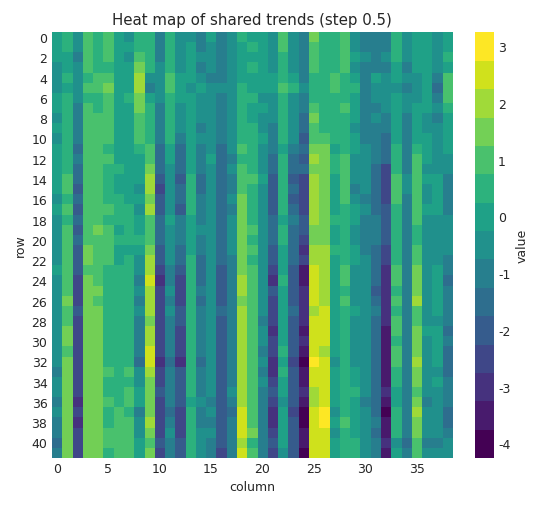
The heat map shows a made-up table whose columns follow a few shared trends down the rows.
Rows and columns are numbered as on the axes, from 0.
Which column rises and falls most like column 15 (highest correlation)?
0
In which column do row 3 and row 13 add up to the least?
32
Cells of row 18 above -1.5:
33
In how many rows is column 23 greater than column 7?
1
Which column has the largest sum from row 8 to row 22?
25
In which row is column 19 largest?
39
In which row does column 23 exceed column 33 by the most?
5
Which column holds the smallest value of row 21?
24
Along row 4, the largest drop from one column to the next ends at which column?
9
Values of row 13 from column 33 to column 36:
0.5 -1 1 -0.5
